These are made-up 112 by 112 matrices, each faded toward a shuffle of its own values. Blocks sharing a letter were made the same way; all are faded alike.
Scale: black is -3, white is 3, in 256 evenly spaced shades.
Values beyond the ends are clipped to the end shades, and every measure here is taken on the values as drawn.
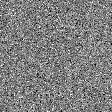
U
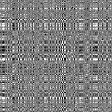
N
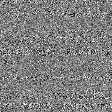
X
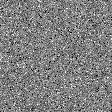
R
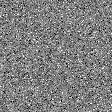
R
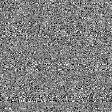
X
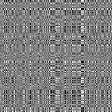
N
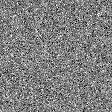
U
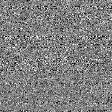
X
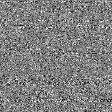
X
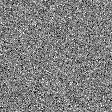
U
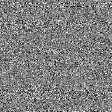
X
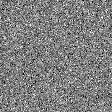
U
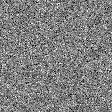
U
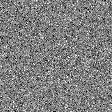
U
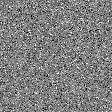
R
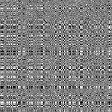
N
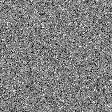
U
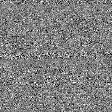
X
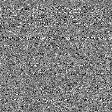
X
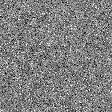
U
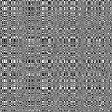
N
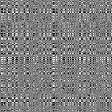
N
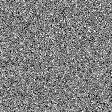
U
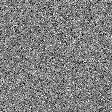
U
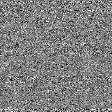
X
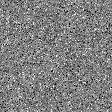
R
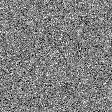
U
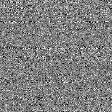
X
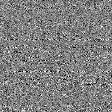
X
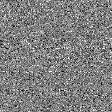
X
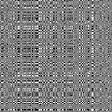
N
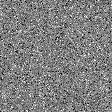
R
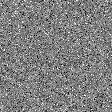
R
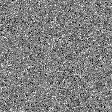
R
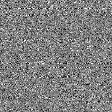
X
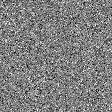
U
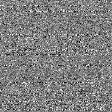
X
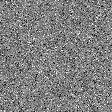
R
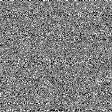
X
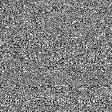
X
